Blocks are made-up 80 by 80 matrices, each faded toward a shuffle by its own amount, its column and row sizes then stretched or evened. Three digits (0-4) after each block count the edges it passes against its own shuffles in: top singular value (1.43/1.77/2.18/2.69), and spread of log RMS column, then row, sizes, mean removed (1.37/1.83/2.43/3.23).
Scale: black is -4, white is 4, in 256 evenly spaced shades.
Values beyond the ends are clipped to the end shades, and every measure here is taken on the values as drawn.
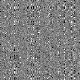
3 3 1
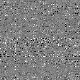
1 2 3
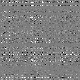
2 2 4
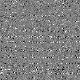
0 2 3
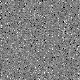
0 2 0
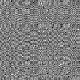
4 0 1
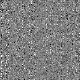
1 3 0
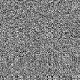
3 1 2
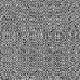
4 1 2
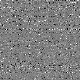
1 0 3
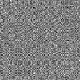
4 2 2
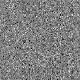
1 2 0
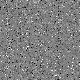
1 1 0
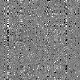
3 3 1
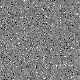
0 1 0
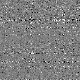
0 1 3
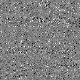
0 2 3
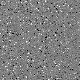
0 1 1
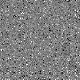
2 2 1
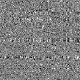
3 1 3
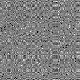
4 0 1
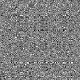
3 1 2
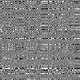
4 0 4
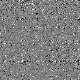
0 1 3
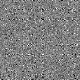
2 2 2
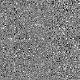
1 3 2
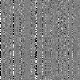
4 4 0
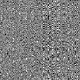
3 3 0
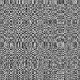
4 4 1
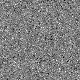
0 0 0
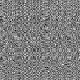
4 0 1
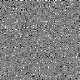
2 1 2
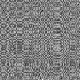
4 2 2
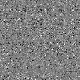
2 0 2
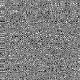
3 0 3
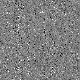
0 2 0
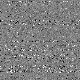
0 1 3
